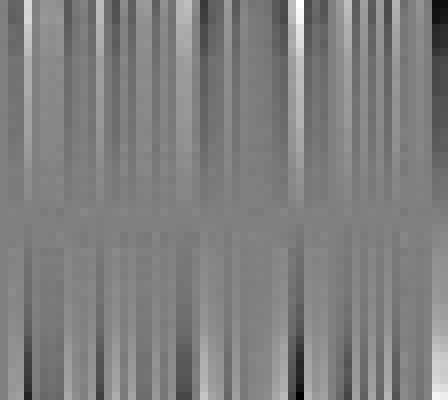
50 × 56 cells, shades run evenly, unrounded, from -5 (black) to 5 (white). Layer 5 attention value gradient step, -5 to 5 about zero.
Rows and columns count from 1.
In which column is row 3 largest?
38
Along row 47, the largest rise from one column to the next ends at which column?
39
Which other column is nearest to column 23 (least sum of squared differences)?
24
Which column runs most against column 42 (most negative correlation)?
11
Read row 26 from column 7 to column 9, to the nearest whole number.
0 0 0
